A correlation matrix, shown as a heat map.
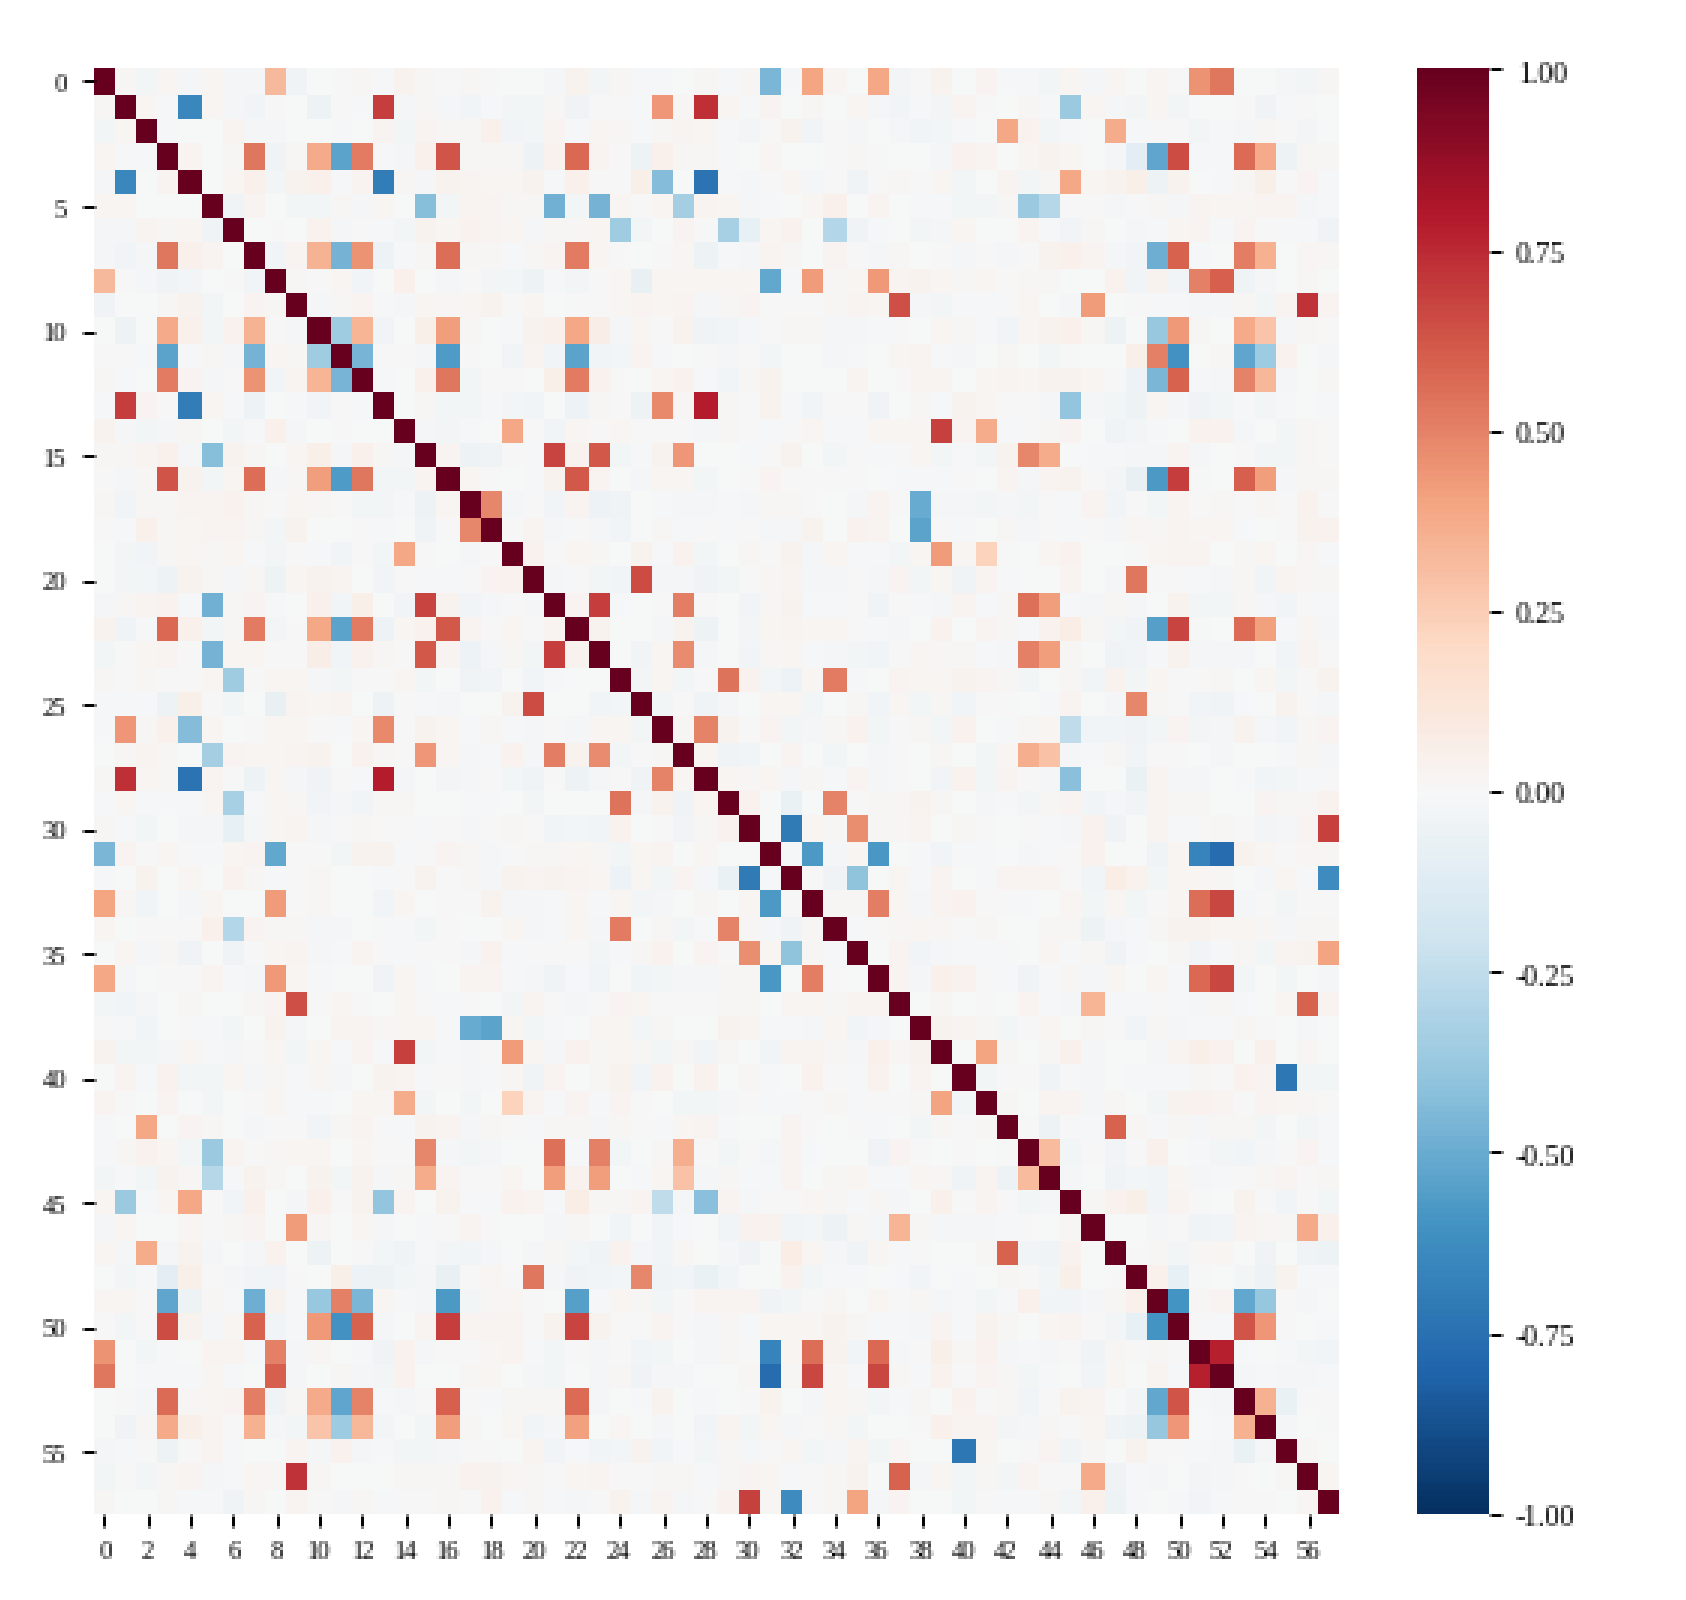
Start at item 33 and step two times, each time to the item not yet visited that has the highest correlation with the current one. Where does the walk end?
51
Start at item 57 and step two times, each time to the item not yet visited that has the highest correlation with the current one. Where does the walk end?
35
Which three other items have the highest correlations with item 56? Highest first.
9, 37, 46
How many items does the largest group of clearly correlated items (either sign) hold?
11
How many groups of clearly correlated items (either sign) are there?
12
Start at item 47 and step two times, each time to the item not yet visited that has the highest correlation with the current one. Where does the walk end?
2
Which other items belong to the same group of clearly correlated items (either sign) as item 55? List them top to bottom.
40
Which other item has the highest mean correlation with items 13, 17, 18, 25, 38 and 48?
20
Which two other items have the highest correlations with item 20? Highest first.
25, 48
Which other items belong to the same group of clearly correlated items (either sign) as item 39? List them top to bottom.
14, 19, 41
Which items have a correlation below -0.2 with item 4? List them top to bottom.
1, 13, 26, 28
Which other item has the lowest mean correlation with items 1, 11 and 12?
4
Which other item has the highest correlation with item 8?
52
